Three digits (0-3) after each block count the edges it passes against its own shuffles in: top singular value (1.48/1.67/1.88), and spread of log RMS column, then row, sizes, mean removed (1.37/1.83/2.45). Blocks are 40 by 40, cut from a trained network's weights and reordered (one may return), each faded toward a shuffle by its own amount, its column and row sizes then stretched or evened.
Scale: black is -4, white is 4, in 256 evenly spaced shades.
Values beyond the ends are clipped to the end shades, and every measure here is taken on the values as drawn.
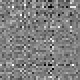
3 2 2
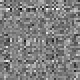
3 2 1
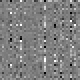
1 3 1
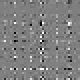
2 3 3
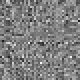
2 1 2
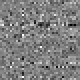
2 1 2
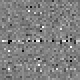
2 1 1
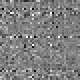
0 1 3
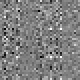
2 3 1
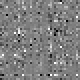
0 3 2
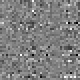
1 2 2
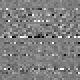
2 0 3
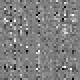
0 3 2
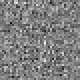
0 1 2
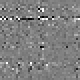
3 1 2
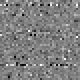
1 0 2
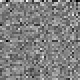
3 2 1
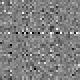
3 2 1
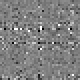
1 1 2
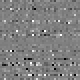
0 0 3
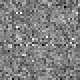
0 0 1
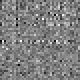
1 0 2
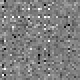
0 2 1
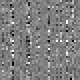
2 3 0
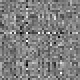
3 2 1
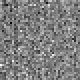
0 0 0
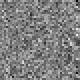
1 1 0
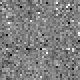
0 1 0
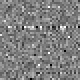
3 0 1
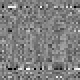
3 0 2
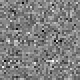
0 0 1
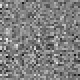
2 2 1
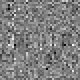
3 2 0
